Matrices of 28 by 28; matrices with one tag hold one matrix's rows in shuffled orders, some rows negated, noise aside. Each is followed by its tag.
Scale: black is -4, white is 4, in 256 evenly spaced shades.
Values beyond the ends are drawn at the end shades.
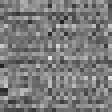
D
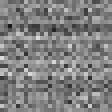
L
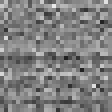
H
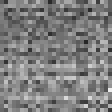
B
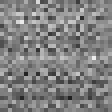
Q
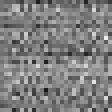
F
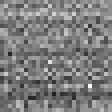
L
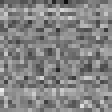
H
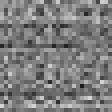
H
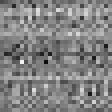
F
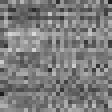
D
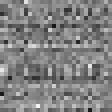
L
